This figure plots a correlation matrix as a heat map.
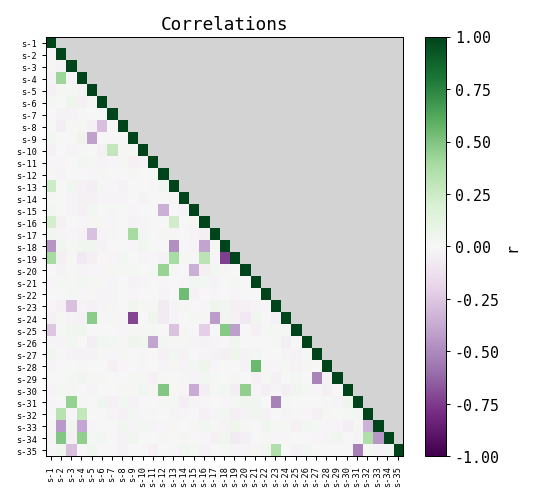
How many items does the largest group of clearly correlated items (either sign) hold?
6
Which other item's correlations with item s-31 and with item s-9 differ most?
s-24
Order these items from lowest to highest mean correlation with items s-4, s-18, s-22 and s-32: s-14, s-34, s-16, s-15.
s-16, s-15, s-14, s-34
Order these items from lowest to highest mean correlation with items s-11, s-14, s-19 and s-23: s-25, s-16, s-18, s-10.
s-18, s-25, s-10, s-16
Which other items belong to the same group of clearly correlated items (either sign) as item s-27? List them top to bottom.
s-29
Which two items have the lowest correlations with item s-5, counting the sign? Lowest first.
s-9, s-17
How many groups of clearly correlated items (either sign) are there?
11
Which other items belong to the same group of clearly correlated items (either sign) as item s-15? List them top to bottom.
s-12, s-20, s-30
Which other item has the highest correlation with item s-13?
s-19
